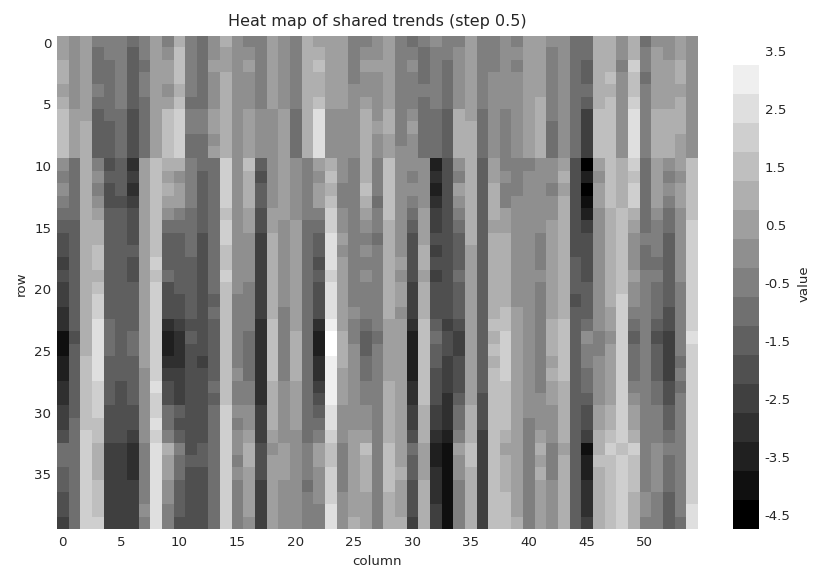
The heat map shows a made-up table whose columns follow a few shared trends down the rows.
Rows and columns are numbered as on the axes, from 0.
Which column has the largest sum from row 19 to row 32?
23
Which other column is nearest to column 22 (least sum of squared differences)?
9
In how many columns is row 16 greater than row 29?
20
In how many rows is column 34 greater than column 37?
6
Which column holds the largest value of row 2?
49
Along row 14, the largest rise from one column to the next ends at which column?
46
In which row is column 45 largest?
24
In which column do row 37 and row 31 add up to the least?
33
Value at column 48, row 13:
1
